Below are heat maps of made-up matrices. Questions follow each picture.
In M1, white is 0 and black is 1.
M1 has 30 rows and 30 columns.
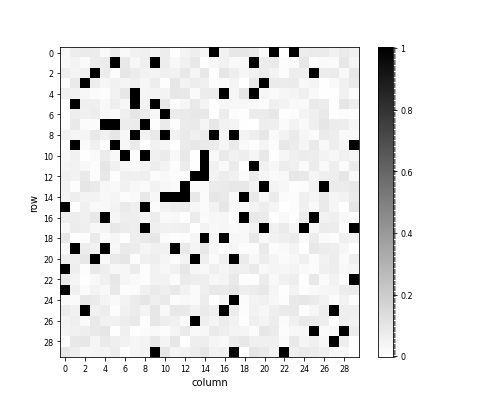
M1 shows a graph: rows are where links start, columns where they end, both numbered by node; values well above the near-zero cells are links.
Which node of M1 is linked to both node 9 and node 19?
node 1
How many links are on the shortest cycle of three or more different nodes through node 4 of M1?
5
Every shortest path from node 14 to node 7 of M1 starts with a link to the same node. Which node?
node 10
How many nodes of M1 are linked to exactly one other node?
7
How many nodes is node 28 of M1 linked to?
1
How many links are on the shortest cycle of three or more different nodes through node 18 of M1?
6
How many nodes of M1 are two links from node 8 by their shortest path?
8
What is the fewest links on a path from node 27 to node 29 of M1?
6
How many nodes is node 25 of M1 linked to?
3
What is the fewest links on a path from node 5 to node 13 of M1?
5
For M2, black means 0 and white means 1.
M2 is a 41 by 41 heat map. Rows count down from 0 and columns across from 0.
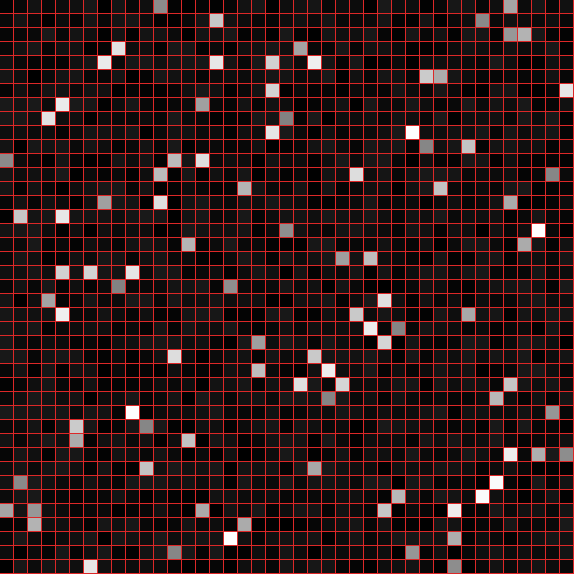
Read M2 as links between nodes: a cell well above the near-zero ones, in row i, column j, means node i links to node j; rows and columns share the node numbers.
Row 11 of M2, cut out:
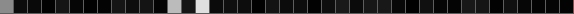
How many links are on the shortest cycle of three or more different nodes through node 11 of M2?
4
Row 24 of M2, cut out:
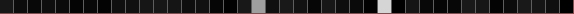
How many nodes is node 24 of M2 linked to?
2
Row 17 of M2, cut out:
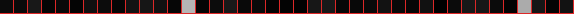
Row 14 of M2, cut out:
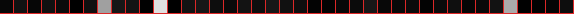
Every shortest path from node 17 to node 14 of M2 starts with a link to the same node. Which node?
node 37
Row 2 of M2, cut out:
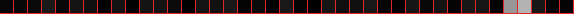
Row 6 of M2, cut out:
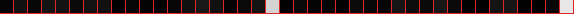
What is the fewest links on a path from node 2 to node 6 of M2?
4
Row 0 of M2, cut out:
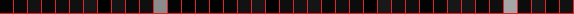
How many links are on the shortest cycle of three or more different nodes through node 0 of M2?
4
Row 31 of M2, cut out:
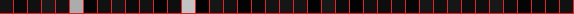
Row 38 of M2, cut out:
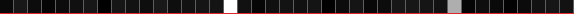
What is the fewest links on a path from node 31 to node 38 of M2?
7
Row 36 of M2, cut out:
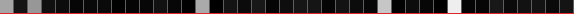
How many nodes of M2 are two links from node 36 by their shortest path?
7
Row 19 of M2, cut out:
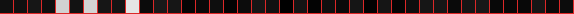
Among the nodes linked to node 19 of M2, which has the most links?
node 4
